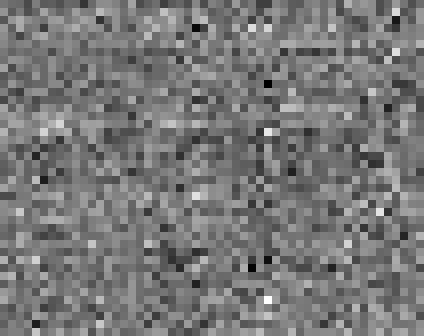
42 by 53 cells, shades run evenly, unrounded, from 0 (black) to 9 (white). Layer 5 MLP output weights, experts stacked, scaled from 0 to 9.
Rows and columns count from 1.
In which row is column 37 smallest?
22
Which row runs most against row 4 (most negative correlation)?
34
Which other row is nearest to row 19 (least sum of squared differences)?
9
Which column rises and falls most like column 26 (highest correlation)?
25
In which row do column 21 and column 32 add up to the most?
4
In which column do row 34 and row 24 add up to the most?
50
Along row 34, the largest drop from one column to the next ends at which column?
32
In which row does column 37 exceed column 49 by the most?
14
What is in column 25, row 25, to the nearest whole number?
8
